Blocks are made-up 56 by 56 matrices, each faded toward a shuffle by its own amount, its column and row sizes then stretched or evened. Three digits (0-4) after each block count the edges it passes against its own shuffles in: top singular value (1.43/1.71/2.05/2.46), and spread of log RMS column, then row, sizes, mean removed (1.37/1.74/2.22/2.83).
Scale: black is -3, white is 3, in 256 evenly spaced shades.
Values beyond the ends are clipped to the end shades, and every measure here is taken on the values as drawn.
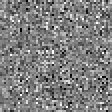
0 3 1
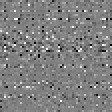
2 1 4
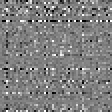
3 2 4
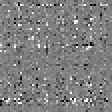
0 3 3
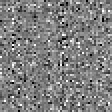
1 3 1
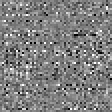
2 2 4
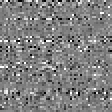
3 1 4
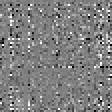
1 4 3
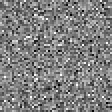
2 0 0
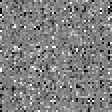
0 3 2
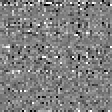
1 1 4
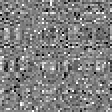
3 0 1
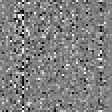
2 4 0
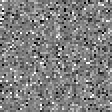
0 1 1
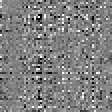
3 4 4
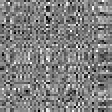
4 3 0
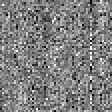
2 2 0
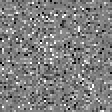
2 1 0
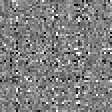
1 3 3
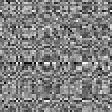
4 0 4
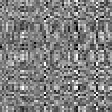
4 4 1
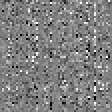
0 4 2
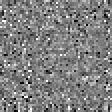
1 2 1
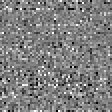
0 1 3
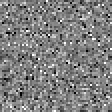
1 0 0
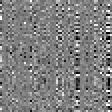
4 4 0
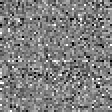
0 2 2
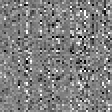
3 4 1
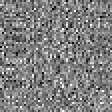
3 1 0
